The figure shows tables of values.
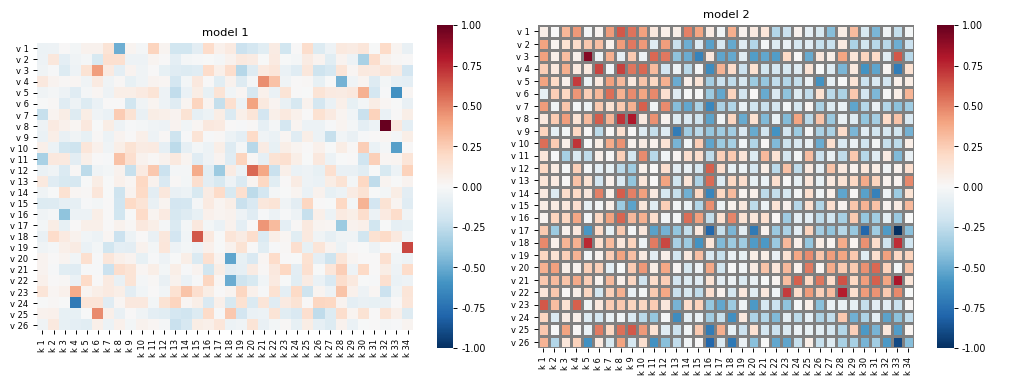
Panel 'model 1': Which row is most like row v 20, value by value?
v 22
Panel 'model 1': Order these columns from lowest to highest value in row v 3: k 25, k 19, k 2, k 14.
k 19, k 14, k 2, k 25
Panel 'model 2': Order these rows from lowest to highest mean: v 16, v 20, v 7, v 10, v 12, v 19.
v 7, v 10, v 12, v 16, v 19, v 20
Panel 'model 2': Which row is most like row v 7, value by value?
v 2
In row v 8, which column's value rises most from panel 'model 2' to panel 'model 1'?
k 32
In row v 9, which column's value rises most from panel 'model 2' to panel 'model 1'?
k 20
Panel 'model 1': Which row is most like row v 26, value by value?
v 9
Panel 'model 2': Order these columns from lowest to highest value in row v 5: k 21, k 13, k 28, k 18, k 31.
k 13, k 21, k 18, k 31, k 28
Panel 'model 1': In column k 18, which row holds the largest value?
v 25
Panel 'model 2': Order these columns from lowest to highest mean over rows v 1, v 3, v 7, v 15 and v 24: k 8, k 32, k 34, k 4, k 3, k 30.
k 32, k 34, k 30, k 8, k 4, k 3
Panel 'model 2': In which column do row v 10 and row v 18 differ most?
k 33
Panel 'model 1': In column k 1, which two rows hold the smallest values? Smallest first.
v 11, v 7
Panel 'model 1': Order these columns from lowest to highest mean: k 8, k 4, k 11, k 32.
k 4, k 8, k 11, k 32
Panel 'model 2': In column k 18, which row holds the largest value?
v 16
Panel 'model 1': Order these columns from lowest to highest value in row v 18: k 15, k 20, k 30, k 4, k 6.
k 30, k 6, k 4, k 20, k 15
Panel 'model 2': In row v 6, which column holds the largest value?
k 7
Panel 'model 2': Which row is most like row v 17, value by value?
v 26
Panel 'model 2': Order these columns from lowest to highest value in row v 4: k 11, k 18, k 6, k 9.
k 18, k 11, k 9, k 6
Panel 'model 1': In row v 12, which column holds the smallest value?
k 17
